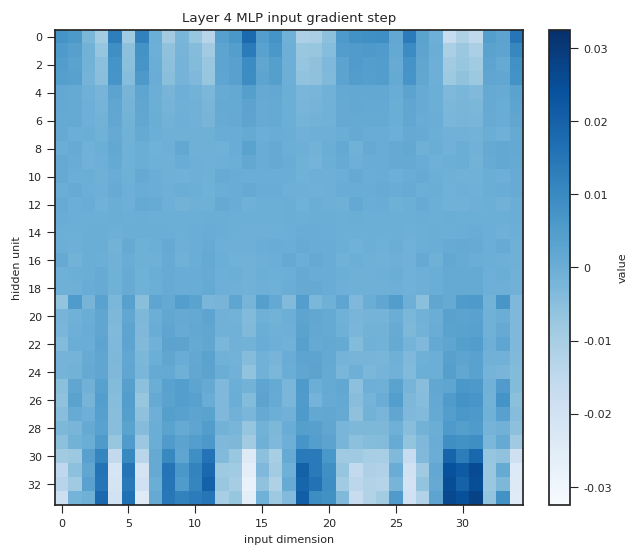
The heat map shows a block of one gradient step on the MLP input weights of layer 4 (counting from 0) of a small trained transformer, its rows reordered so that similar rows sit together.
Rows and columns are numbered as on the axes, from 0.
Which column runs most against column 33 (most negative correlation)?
17
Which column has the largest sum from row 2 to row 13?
14
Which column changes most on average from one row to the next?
33
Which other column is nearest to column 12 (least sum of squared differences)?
27
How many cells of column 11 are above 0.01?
4
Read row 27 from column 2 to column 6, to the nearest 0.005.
0 0.005 -0.005 0.005 -0.005
